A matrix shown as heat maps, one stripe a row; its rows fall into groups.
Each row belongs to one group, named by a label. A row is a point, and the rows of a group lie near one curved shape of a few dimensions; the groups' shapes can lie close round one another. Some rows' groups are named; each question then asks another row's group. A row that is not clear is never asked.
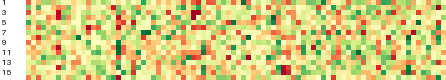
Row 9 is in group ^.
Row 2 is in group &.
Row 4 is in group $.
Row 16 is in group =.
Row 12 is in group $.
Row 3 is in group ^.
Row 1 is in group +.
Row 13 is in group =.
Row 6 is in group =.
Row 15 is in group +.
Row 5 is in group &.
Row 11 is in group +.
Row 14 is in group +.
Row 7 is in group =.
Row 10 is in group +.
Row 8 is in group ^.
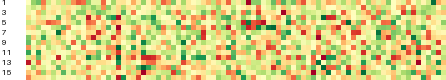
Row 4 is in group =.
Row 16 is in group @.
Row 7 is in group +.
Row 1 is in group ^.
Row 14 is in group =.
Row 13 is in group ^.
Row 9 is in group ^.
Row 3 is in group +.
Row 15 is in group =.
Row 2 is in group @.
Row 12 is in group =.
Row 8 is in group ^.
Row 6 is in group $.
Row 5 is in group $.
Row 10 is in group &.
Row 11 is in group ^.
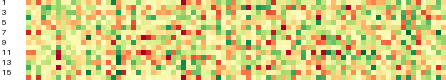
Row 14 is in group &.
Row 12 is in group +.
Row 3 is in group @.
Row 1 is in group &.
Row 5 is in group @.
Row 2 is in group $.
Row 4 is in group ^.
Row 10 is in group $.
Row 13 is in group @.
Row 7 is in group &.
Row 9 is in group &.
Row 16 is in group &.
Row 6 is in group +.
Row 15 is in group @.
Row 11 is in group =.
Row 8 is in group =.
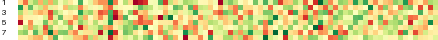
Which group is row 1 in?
=
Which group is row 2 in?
^
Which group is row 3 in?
+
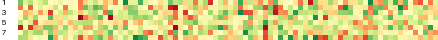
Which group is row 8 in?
=
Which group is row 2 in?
+
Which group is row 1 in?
^
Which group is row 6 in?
&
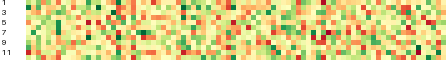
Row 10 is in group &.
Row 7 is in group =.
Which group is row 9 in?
&
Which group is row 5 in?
@
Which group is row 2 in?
&
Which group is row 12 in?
@
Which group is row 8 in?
=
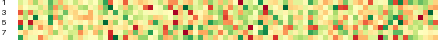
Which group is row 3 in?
&
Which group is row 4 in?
@
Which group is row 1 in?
&
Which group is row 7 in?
$
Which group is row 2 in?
$
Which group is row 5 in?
&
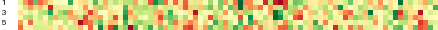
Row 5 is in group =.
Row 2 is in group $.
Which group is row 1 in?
^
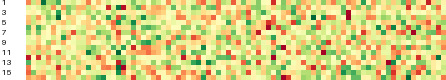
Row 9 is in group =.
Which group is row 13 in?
+
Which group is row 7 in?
^
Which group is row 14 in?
+
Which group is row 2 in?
@
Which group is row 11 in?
=
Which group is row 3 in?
$
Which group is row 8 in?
$
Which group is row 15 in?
^
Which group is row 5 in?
&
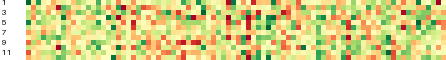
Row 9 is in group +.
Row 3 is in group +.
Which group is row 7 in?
@
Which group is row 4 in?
$
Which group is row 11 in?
+
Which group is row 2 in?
+
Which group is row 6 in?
&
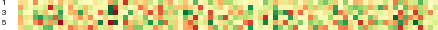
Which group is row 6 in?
+
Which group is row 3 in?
@
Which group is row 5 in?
@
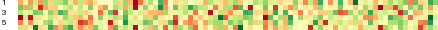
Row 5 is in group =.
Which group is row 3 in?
@
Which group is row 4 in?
&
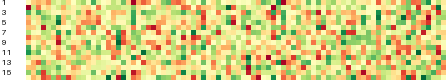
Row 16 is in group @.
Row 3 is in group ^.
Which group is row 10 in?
=
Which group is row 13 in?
^
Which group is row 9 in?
+
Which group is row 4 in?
@
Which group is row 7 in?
@
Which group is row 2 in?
&
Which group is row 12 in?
&
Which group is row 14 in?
$
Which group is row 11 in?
^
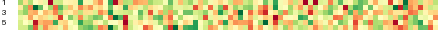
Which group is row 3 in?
$
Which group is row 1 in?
+
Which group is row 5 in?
@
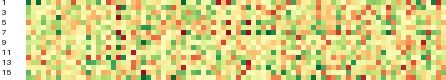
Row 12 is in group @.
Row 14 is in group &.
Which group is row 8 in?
@
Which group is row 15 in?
+
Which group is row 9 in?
=
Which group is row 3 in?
$
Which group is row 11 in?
@
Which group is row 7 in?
$
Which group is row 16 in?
=
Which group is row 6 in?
=
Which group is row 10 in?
@
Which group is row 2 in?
+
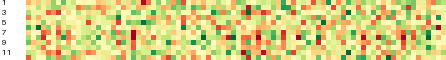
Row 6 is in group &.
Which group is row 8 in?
@
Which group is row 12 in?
+
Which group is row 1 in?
=
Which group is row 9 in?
+
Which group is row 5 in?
=
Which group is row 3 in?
$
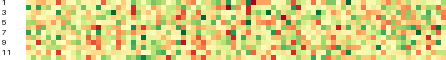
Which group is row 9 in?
=
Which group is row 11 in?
$
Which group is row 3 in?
&
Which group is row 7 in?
&
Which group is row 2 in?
&
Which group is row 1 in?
$
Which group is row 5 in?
$
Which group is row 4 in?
+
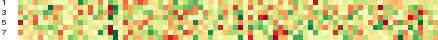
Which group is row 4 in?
$
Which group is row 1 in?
=
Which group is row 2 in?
+
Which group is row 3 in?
@
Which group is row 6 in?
$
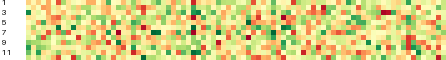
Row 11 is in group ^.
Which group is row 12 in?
^
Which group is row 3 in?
+
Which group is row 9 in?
@
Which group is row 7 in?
$
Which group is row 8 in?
^
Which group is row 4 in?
^
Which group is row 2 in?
=
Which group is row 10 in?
^
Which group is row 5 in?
^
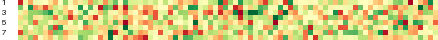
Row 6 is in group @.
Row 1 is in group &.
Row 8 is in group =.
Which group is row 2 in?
@
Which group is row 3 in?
$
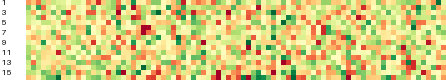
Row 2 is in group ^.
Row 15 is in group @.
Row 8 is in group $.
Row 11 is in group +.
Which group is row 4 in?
^
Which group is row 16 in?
$
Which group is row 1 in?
=
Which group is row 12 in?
+
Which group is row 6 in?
=
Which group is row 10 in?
&
